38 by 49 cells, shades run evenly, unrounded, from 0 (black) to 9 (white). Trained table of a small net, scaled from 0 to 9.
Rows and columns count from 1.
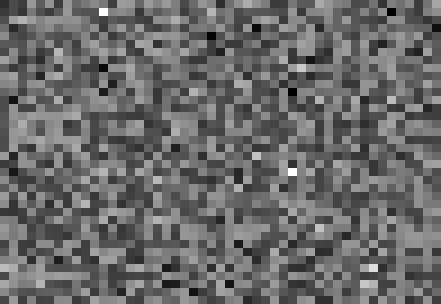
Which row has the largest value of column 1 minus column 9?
34
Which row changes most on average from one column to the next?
13
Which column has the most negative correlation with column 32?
4
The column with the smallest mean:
29
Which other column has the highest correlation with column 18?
31
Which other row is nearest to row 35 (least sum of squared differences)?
18
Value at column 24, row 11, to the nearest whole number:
2
